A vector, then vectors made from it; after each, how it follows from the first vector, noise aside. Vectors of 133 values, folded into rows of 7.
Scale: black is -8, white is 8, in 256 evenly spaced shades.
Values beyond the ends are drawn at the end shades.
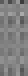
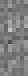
wrapped around, negated.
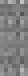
negated.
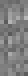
wrapped around, negated.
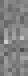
wrapped around, negated.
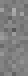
wrapped around, negated, partly zeroed.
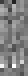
wrapped around, negated, scaled up.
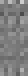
negated.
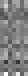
reversed, negated, scaled up.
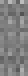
negated.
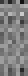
scaled up.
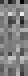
scaled up.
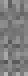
reversed, negated.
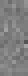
wrapped around, negated, partly zeroed.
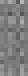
negated.
